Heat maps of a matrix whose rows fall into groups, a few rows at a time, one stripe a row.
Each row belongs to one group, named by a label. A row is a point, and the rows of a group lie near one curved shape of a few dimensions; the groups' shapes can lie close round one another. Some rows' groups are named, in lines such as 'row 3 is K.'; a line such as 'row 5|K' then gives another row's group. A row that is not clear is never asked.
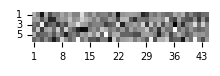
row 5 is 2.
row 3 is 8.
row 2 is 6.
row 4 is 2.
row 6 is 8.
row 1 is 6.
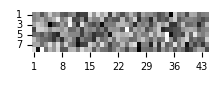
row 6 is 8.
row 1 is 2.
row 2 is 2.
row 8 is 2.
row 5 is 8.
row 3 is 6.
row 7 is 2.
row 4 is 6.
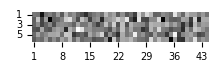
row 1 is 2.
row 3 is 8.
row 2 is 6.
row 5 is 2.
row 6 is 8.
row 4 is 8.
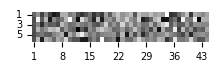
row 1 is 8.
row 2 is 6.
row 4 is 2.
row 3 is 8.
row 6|2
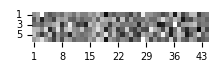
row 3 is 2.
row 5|2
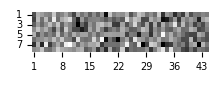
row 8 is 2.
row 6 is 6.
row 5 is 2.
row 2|6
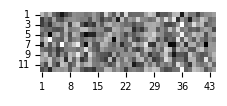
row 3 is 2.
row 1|8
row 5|2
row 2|8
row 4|2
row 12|2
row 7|6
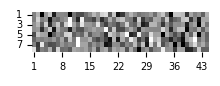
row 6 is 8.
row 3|6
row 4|2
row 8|2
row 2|6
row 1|2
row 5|6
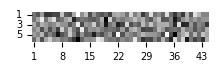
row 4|6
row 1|8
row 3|6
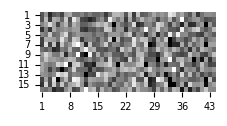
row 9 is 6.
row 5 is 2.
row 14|6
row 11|2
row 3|6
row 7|6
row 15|6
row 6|6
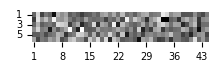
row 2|6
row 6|2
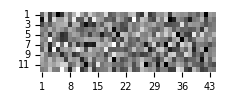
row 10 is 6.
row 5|8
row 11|2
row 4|6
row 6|8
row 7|2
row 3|2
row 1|6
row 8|6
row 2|6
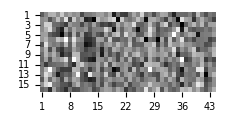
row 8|8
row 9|8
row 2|2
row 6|2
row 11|2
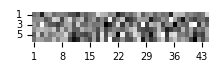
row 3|8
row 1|2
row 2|2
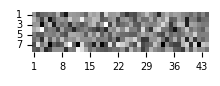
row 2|6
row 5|2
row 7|6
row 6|6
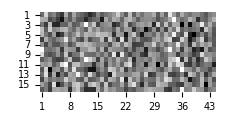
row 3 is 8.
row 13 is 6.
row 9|2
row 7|2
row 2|8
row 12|2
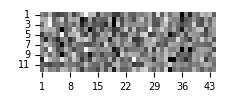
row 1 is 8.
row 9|8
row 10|6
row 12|6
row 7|8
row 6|2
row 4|8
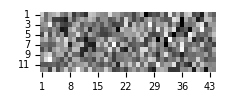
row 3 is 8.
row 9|6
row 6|2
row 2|8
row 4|8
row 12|6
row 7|2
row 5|6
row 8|2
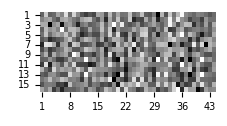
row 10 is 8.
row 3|2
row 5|2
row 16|8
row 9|2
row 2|2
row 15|8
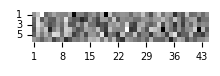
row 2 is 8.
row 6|2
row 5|2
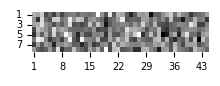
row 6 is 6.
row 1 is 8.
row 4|6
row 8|2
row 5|6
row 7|8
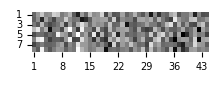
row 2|2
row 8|8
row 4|6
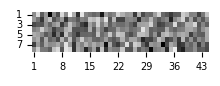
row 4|8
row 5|8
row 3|2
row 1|6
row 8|2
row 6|6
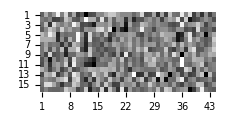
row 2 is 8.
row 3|2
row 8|6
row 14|2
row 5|6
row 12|2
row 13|6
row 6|6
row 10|2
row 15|8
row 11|2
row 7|8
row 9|8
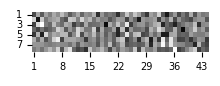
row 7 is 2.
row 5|6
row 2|2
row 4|8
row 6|2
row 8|2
